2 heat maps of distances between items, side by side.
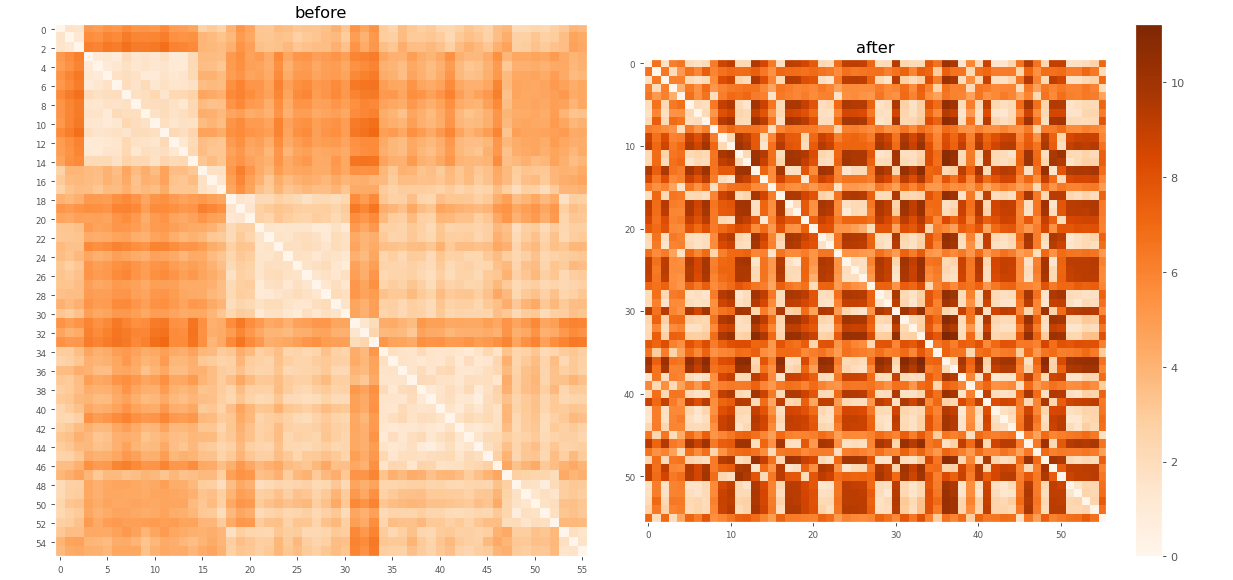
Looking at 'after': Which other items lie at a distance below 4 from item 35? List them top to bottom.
1, 3, 39, 45, 55
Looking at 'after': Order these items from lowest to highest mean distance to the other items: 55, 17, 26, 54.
54, 55, 26, 17
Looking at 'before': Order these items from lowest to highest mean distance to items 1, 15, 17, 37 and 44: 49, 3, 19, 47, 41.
41, 49, 47, 3, 19
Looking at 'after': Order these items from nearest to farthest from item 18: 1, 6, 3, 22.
3, 1, 6, 22
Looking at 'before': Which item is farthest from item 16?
19
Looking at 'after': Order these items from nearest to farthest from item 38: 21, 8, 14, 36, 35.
21, 8, 35, 14, 36
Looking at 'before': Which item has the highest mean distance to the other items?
33
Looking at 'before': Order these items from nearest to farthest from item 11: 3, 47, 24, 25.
3, 47, 24, 25
